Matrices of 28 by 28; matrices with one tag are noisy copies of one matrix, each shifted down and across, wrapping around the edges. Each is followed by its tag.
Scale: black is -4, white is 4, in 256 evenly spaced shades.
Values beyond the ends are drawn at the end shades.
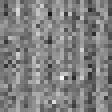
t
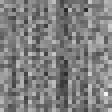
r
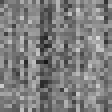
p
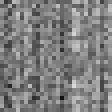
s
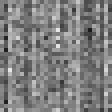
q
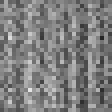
t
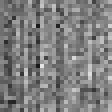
q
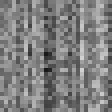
p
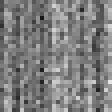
s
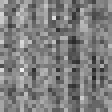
t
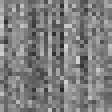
q
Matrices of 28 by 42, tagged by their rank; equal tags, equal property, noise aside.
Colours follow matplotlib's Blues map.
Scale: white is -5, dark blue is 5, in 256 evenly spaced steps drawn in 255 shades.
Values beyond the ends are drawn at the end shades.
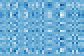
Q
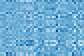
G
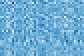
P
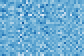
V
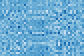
P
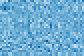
V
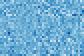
V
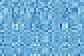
P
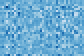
P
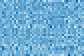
P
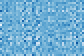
P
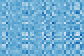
Q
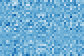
P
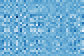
G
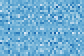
P
